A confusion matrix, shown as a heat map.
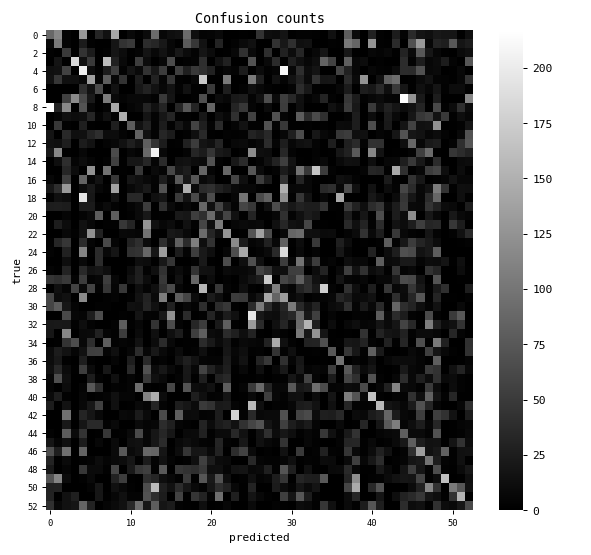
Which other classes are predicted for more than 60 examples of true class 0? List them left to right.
1, 4, 8, 13, 17, 37
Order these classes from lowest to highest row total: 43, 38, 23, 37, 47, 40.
47, 38, 37, 43, 40, 23
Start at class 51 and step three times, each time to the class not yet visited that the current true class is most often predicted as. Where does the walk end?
45
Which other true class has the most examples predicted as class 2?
17
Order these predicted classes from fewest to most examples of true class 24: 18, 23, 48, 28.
28, 18, 23, 48
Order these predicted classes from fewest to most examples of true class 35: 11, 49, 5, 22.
49, 22, 11, 5
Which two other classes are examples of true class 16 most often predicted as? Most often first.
4, 18
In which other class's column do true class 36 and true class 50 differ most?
13
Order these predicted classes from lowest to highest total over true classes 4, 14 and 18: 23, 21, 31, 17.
21, 23, 17, 31
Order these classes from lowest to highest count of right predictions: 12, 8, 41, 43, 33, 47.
12, 47, 43, 33, 8, 41
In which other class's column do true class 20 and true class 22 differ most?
26
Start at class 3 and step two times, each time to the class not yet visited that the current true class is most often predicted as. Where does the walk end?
44
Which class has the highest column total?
29
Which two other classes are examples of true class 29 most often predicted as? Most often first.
27, 4
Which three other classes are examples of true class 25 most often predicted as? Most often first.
31, 41, 22
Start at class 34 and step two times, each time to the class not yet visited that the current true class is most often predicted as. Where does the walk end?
19
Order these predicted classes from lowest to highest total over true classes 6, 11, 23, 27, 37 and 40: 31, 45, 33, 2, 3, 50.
3, 50, 33, 2, 45, 31
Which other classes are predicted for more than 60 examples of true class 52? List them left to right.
4, 11, 13, 40
